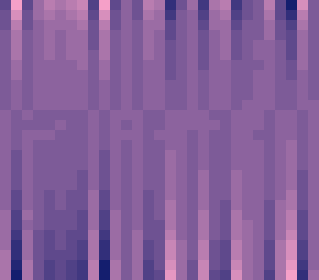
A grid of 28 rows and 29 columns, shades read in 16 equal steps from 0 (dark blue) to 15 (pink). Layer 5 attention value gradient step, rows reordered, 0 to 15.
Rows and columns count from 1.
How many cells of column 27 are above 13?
2
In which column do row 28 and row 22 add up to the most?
27
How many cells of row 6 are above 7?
16
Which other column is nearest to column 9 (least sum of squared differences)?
26
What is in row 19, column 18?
7
